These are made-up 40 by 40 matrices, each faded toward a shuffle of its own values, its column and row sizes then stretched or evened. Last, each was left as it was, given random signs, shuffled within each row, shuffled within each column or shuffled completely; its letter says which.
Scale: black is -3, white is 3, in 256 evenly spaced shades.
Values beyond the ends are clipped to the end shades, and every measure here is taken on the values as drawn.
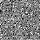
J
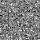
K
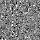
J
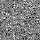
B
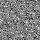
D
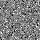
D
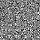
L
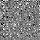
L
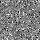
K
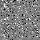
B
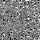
B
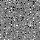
J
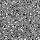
K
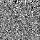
B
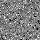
D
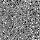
J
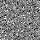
J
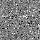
K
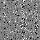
J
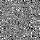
B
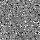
K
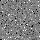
D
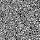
J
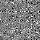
B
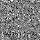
B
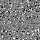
K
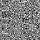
L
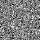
J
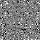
B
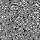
L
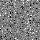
J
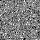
D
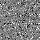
K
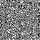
J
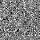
B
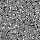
D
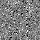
J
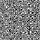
L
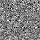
K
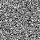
K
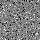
D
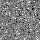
D
